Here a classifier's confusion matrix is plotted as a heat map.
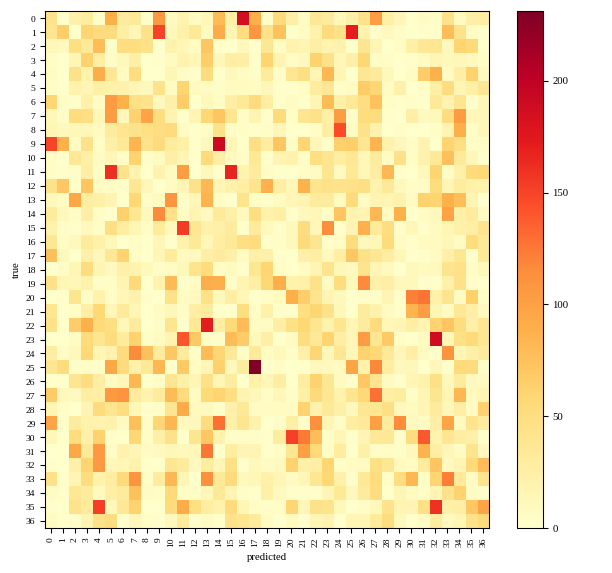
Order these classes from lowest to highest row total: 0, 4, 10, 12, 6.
10, 4, 6, 12, 0
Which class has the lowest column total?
1
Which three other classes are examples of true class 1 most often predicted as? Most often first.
25, 9, 17
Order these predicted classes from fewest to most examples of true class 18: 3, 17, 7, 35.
35, 7, 17, 3
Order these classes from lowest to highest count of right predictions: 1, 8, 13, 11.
8, 1, 13, 11
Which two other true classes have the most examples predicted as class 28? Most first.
11, 23
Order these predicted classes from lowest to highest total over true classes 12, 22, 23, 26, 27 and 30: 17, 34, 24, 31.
17, 24, 31, 34
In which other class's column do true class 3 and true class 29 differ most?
14
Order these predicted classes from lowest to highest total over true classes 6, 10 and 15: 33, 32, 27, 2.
2, 32, 33, 27
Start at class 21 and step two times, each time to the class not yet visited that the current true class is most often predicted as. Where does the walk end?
13
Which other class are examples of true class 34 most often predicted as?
7
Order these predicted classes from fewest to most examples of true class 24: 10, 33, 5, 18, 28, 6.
18, 5, 28, 6, 10, 33
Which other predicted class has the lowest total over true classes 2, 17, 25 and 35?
19
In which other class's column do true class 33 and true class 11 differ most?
5
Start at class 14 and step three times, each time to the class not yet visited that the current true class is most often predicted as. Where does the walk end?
16
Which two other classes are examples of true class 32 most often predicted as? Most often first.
4, 36
